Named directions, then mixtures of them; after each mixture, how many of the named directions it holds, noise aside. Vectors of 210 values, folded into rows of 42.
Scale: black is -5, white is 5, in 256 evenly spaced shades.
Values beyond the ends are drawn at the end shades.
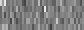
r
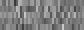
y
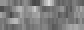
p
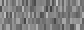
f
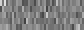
two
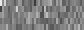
four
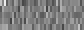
three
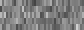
three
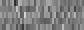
one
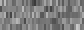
two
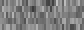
two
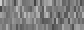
four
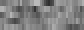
one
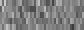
four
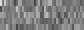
four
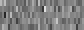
two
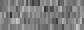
four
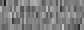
four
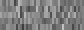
one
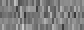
one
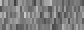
three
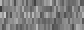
three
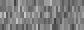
four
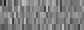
three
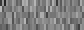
two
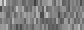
four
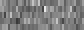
four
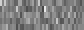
two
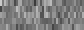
four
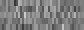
one
